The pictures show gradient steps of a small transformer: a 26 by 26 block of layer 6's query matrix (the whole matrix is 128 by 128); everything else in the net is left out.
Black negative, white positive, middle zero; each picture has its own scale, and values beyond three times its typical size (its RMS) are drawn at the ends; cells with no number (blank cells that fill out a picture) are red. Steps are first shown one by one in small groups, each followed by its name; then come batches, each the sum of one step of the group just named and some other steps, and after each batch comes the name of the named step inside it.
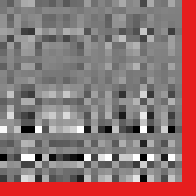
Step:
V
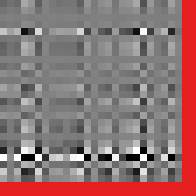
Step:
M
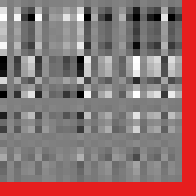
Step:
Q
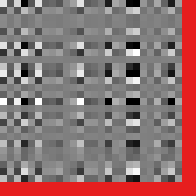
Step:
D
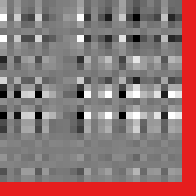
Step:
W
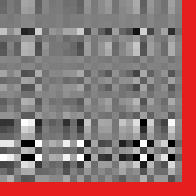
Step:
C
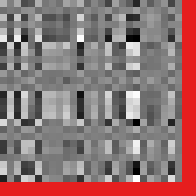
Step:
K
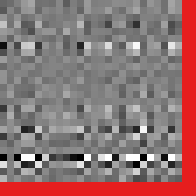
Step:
V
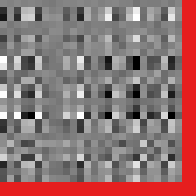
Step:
C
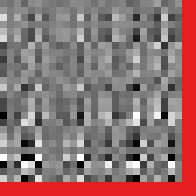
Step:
C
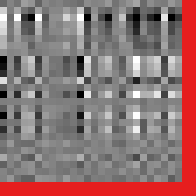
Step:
Q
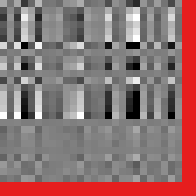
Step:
D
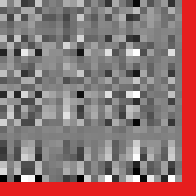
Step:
K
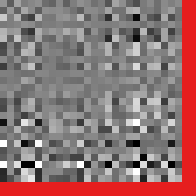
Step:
V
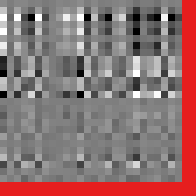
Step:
Q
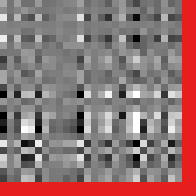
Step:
W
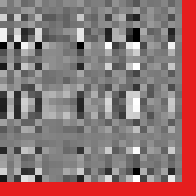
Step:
K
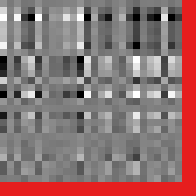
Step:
Q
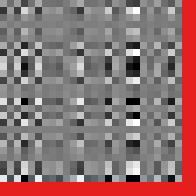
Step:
D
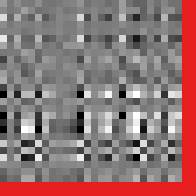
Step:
W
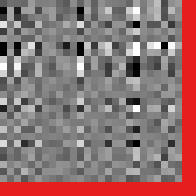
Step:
D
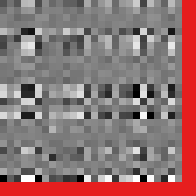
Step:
V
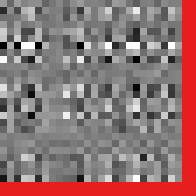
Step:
V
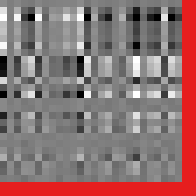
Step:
Q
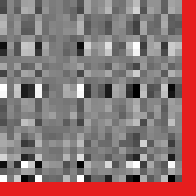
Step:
C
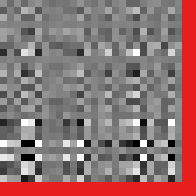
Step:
C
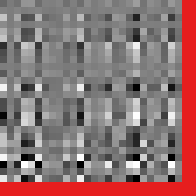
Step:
C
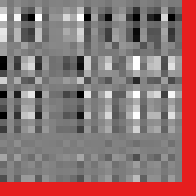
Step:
Q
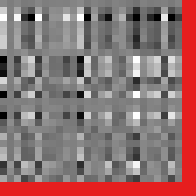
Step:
Q
